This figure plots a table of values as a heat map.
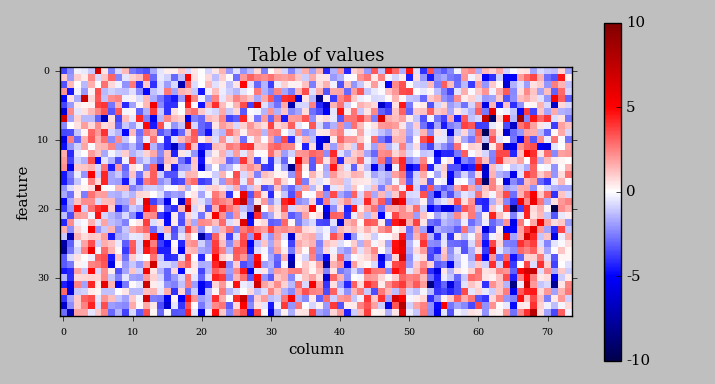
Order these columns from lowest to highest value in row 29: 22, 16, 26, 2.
16, 2, 22, 26
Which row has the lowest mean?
14
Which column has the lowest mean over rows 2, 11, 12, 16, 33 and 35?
61
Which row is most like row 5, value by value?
27
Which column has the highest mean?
49
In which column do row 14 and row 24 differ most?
67
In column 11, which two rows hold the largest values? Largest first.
7, 23
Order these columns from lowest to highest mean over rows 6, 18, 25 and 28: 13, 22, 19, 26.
26, 19, 22, 13
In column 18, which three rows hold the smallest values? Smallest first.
7, 13, 32
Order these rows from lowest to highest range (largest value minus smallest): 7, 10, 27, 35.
10, 27, 35, 7
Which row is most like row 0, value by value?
17
